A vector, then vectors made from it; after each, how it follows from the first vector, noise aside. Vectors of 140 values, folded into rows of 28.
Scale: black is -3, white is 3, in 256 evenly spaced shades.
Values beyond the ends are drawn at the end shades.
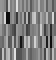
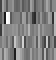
negated, partly zeroed.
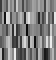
sign-scrambled.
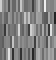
wrapped around, partly zeroed.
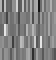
wrapped around, partly zeroed.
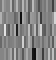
wrapped around, partly zeroed.
